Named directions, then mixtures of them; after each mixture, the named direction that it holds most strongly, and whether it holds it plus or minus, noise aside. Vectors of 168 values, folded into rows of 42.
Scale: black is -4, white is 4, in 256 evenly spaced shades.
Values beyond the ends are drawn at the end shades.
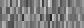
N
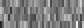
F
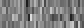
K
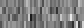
K, minus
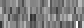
F, plus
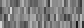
F, minus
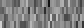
F, minus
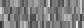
F, plus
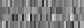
K, minus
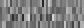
N, plus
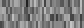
K, plus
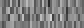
N, minus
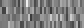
K, minus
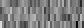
F, minus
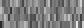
F, plus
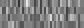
N, minus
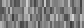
K, minus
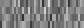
N, plus
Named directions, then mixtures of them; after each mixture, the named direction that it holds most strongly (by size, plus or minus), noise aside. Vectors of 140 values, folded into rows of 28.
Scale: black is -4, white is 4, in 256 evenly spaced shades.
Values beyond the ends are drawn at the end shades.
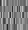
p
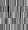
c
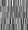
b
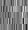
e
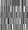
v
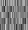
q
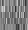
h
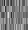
q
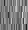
e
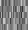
p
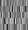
p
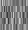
v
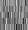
q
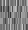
c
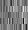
e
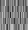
c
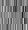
e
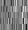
e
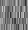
h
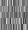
b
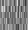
h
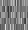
q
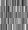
v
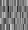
c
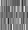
v
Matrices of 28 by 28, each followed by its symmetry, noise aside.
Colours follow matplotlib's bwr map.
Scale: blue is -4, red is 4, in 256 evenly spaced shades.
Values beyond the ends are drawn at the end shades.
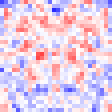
mirrored left to right.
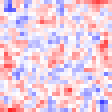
same after a half turn.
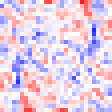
same after a half turn.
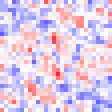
same after a half turn.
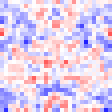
mirrored left to right.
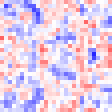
mirrored top to bottom.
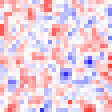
no symmetry.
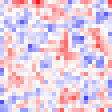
no symmetry.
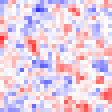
no symmetry.
